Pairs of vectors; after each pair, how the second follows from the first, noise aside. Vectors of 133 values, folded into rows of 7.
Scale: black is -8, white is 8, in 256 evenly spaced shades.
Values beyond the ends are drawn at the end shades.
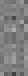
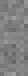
negated, shrunk.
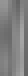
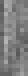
reversed.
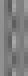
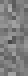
sign-scrambled.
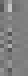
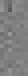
negated, shrunk.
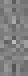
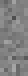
negated, partly zeroed.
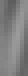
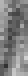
reversed, negated, scaled up.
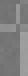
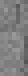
negated, partly zeroed.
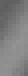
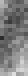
reversed, negated, scaled up.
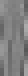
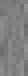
negated, shrunk.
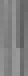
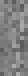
sign-scrambled.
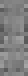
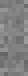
negated, shrunk.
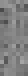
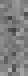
wrapped around.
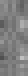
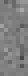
negated, partly zeroed.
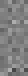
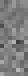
wrapped around.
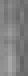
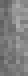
reversed.
